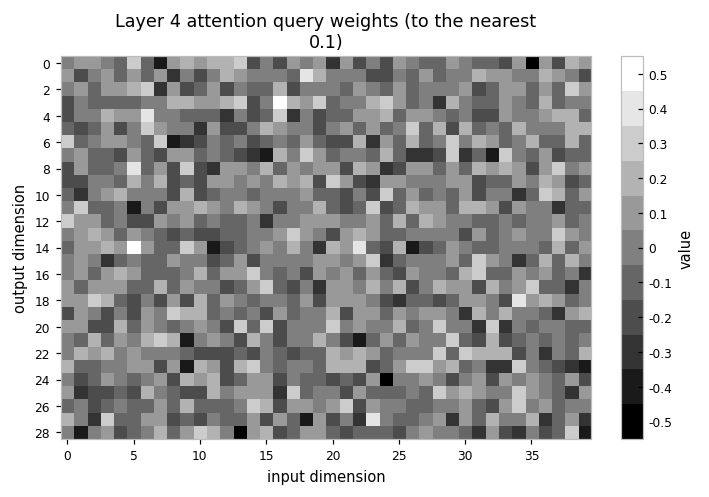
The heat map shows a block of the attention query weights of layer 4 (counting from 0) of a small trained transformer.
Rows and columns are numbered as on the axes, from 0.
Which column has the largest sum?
34
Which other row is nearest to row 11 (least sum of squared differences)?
16
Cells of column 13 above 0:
10
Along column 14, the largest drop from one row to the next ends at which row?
22
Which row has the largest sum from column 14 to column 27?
3
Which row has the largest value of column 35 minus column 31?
17
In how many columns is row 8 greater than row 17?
16
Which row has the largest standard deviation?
23
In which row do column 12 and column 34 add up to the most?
18
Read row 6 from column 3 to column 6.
0.1 0.1 0 -0.1
